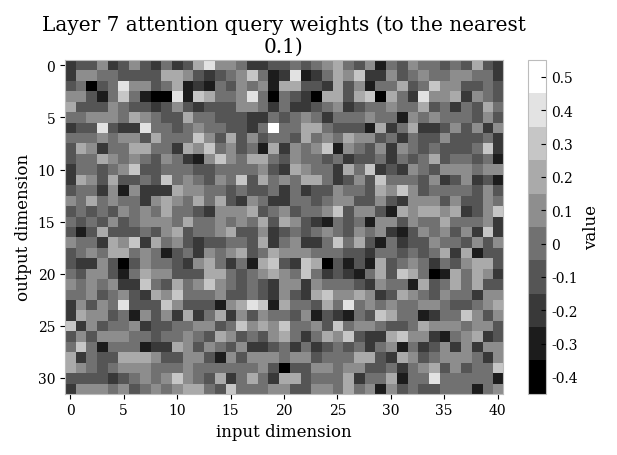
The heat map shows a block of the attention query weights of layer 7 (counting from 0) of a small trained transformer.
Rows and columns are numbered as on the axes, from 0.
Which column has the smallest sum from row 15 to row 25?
28
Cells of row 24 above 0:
15
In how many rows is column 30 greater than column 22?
17
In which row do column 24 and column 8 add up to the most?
22
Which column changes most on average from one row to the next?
31
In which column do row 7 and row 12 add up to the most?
12
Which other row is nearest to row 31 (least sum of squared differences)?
7
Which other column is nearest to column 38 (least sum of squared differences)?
36
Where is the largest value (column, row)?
19, 6
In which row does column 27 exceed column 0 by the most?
1
